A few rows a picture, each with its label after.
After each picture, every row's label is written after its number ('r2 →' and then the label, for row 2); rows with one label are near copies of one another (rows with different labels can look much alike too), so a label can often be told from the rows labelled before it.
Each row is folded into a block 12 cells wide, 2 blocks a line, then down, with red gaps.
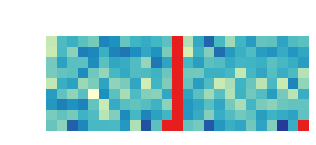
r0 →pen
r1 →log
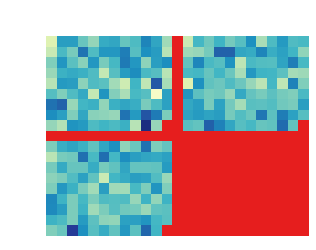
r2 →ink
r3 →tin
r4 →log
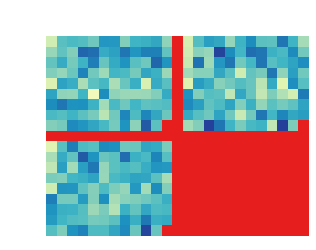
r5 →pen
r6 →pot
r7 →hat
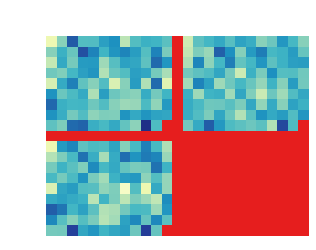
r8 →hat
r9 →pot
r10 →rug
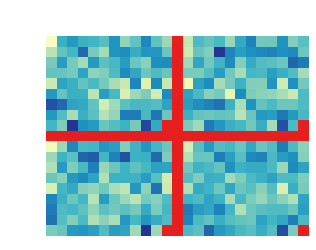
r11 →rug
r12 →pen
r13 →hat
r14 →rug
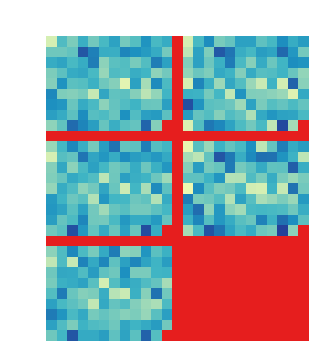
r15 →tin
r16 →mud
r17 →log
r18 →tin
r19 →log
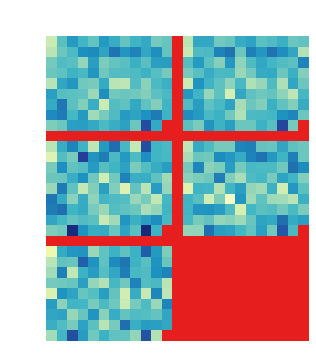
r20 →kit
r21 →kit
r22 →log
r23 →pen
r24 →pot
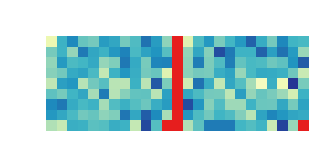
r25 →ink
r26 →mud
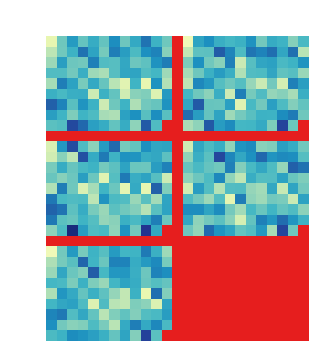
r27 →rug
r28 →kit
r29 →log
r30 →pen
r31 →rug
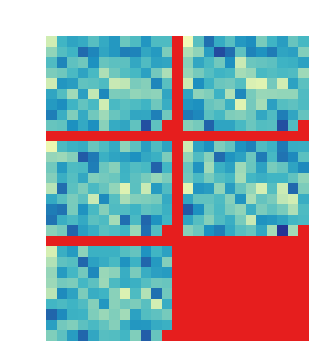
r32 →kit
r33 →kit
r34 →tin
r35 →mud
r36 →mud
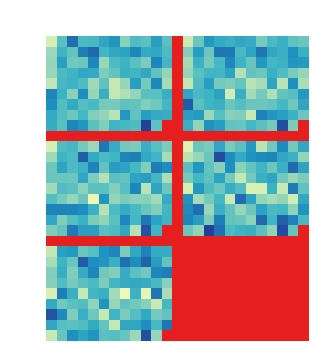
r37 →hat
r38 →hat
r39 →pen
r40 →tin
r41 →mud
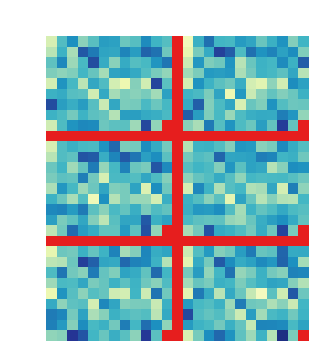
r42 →mud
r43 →kit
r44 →pen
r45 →pen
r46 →tin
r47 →mud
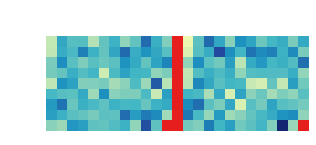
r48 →ink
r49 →kit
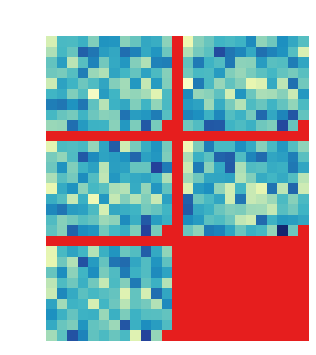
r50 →pen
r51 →tin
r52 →pen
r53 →hat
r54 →pot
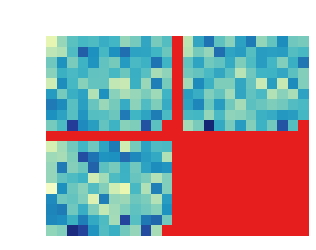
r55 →tin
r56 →log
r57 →tin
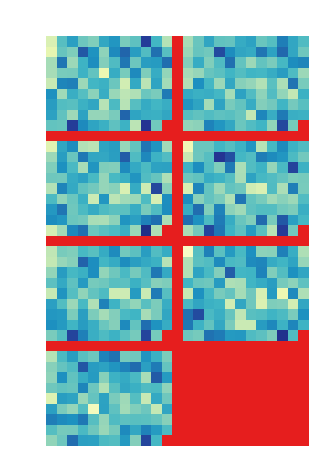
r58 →pot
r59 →mud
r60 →ink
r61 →tin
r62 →tin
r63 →rug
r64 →pen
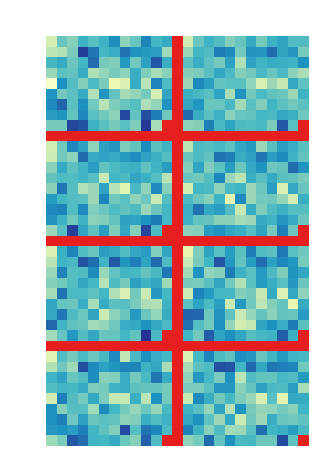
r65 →tin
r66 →kit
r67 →log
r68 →pen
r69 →kit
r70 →rug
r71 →tin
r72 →kit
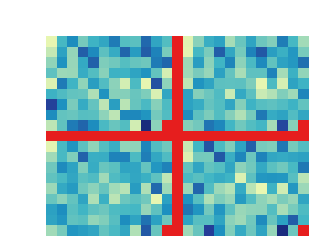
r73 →mud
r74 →pot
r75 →ink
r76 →log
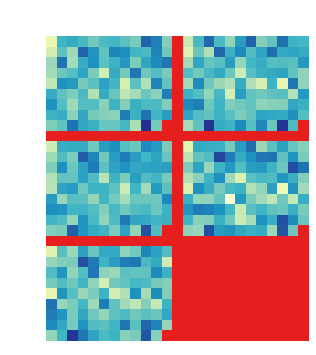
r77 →pot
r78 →log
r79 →pot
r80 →pen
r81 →tin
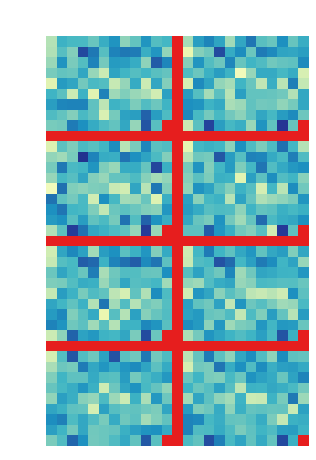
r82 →pen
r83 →log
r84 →tin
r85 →pot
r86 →kit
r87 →kit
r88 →log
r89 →log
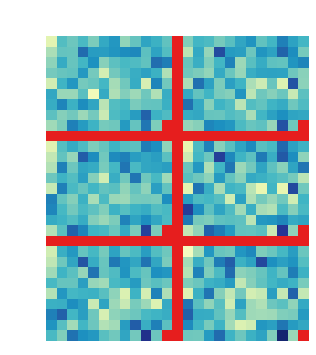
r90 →pen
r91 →mud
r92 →pot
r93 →mud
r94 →rug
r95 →hat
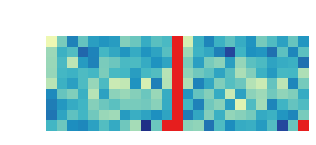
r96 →hat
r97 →kit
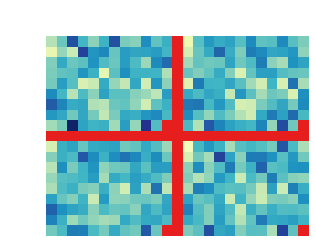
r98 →log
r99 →rug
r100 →hat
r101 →pot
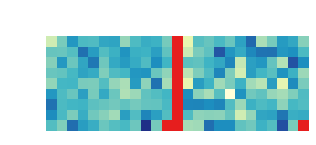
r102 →hat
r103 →pen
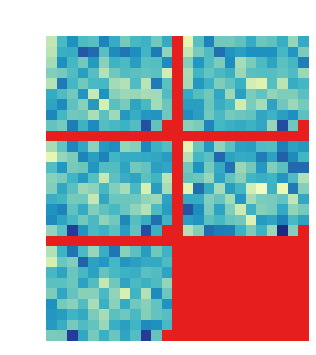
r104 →kit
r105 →kit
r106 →log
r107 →mud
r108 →log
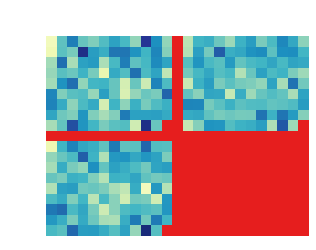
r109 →pot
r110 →ink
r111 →rug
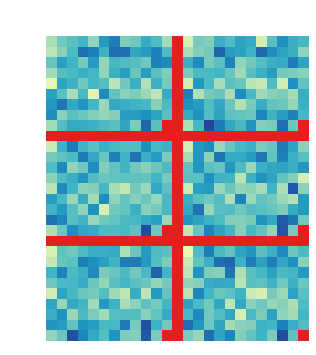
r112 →pen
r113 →tin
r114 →kit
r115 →ink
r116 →tin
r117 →kit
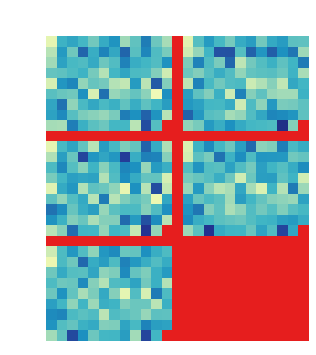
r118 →ink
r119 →kit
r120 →ink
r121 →log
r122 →log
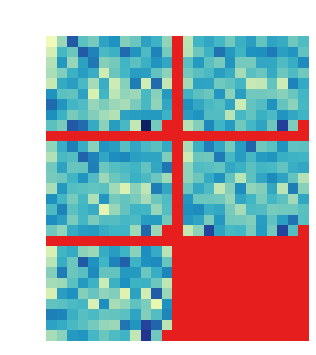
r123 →hat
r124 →kit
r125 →kit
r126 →log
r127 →ink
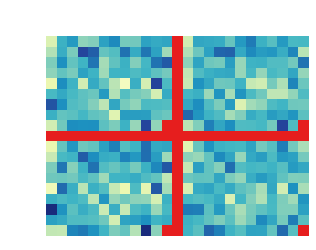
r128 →mud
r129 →kit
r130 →mud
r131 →rug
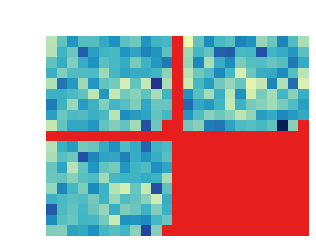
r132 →mud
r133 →hat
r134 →mud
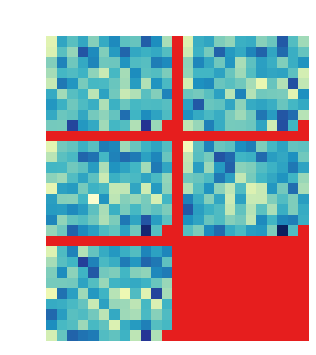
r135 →pot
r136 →ink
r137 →pen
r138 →hat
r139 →mud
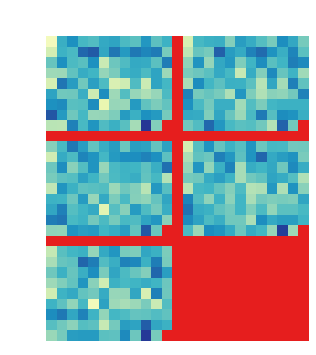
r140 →kit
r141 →pot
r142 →kit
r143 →hat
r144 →pen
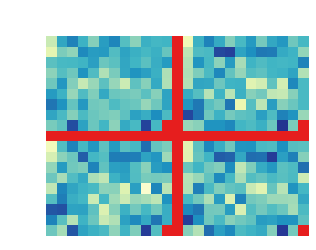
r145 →log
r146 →kit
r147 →rug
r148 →kit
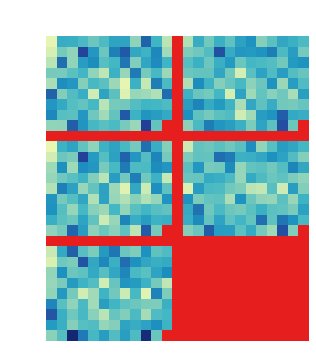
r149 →pot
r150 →pen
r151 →pot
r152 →tin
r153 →log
